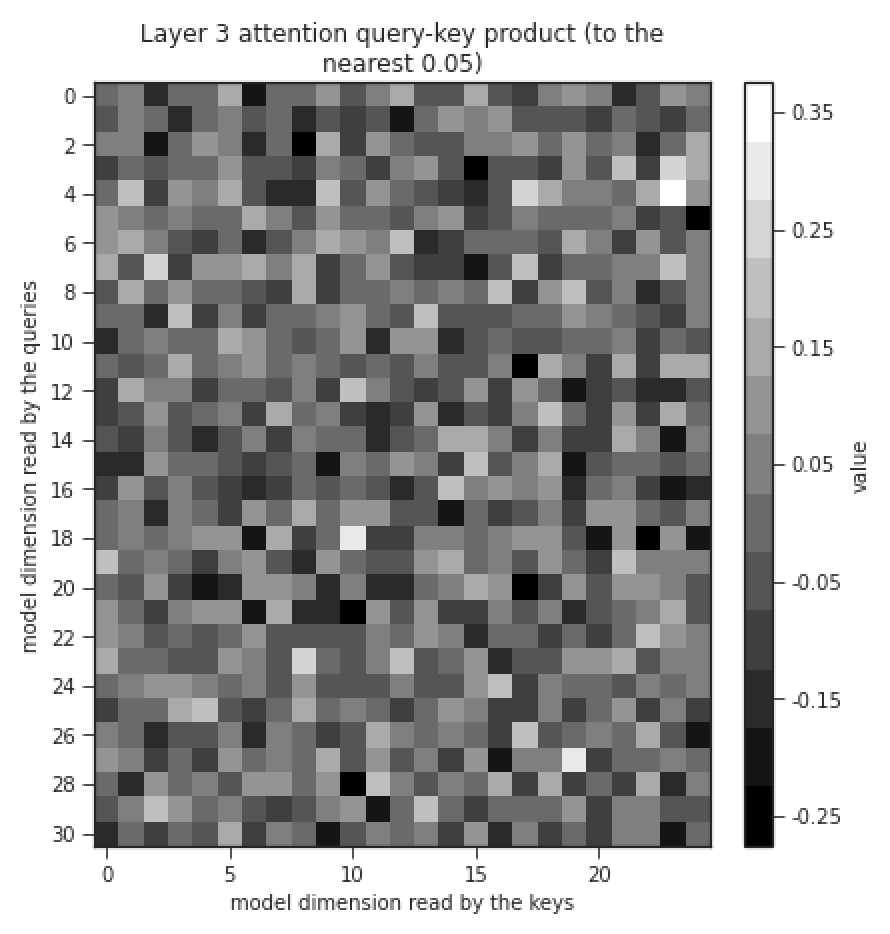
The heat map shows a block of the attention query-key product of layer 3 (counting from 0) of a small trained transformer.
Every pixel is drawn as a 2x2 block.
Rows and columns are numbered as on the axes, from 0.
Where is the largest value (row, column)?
4, 23
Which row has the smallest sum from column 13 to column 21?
12
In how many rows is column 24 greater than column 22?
13
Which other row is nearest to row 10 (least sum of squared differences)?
29
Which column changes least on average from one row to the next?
20
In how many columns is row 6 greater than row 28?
11
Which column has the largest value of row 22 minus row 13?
22
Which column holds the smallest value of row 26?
24
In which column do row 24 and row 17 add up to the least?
14
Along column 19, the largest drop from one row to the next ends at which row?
28
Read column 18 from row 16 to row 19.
0.1 0.05 0.1 0.1
